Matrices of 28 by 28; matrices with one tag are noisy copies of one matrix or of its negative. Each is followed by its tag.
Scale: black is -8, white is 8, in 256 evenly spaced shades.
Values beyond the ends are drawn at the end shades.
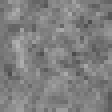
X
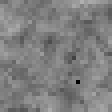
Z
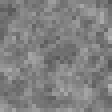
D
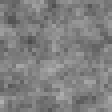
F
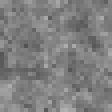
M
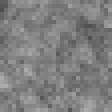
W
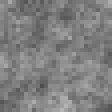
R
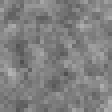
X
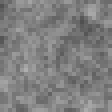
W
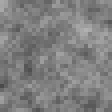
W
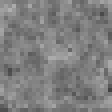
D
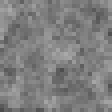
D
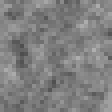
X
